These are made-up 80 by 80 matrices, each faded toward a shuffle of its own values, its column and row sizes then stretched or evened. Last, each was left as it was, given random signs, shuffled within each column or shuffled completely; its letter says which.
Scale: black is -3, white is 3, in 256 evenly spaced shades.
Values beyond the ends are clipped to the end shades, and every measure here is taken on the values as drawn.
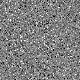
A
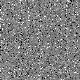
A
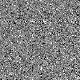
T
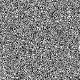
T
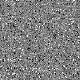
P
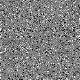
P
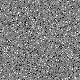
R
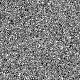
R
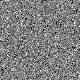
A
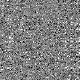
P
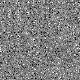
T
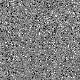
T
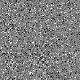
P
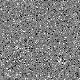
P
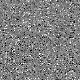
P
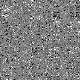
P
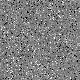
R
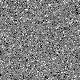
R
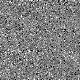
T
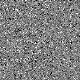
T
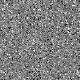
P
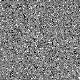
T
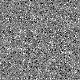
T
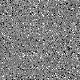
P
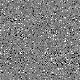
P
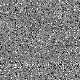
T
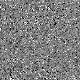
T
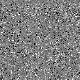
T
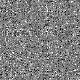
P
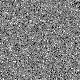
R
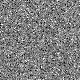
R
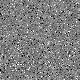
R
